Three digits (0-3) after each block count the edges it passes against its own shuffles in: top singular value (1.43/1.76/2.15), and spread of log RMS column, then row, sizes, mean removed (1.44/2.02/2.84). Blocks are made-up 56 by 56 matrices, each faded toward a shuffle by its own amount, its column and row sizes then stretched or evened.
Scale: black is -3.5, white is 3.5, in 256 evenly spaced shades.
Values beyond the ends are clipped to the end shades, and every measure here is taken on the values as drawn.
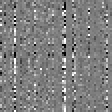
3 3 0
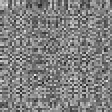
3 1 1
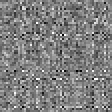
3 2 2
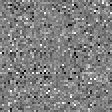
1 1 1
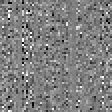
1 3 0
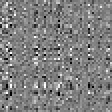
3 3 1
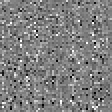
1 2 0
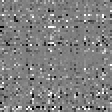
0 2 3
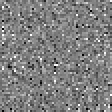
0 1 0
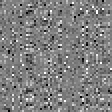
3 2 0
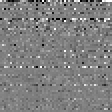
1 0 3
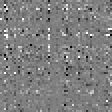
1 2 2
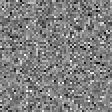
1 0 0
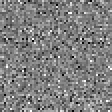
0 0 1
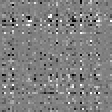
2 3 3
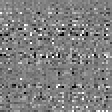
2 1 3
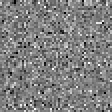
2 0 1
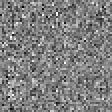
1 1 0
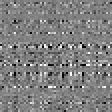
3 1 3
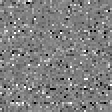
0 0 2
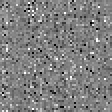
0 2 0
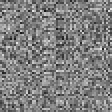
3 1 1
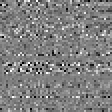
2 0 3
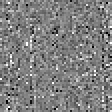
1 2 0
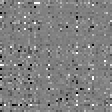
1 2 2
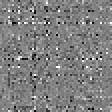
1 2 2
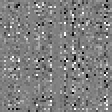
1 3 1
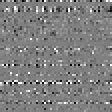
3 1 3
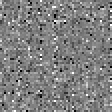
0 2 1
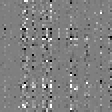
3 3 1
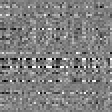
3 0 3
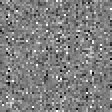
0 2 0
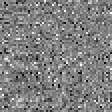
2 0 1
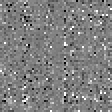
0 2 1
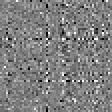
3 2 2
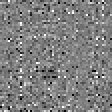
2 2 1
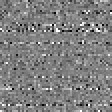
0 0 3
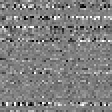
3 0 3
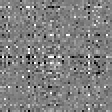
3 2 2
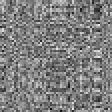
3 2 0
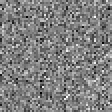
1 1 0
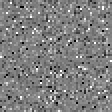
1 0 1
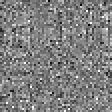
2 1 0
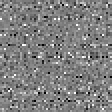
2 0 2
